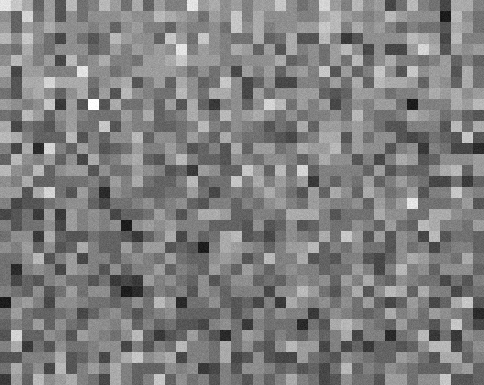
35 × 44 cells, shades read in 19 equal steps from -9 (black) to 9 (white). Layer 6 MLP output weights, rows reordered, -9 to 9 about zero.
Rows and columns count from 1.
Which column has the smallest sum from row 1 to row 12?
41
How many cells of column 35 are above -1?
19
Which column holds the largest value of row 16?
28
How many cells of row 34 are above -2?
27
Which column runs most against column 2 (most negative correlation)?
14
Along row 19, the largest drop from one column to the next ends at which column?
39
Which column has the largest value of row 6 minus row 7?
2
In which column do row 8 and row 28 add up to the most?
43
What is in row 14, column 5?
6
